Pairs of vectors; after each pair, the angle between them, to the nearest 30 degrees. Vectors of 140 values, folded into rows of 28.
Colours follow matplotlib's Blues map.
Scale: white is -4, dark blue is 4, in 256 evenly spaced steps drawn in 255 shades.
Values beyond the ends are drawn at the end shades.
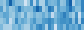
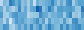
60 degrees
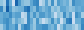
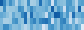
120 degrees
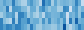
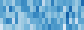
150 degrees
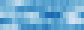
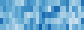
60 degrees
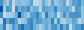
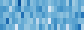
90 degrees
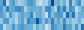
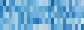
30 degrees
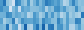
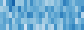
150 degrees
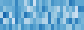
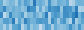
150 degrees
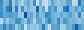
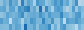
120 degrees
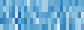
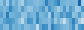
90 degrees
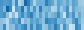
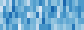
120 degrees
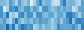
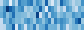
90 degrees
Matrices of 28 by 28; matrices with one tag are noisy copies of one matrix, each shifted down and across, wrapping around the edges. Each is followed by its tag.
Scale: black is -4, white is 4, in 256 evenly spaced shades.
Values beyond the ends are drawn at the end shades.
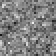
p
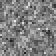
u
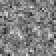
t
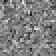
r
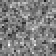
p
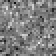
p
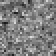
p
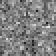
t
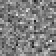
r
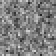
t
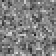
t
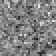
p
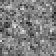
t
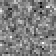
t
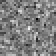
r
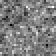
p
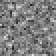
r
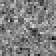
u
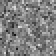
t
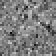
u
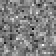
t
